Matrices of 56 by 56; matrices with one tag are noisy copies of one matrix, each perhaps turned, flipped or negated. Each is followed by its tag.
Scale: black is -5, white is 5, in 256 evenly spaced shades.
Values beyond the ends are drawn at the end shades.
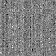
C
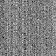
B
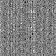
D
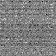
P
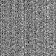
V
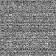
C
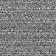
V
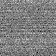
B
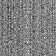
V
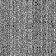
P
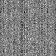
D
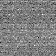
P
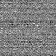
D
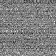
B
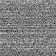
B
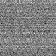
B
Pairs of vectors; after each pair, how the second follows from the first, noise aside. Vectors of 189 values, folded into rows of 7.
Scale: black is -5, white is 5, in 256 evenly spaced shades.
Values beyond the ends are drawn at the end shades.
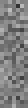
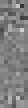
negated, partly zeroed.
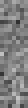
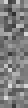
reversed, negated.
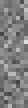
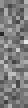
copied.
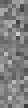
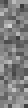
copied.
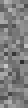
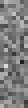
copied.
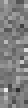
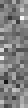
reversed.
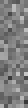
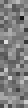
negated.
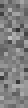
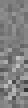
wrapped around, negated, partly zeroed.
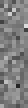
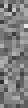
copied.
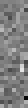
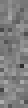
negated, partly zeroed.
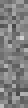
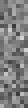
copied.
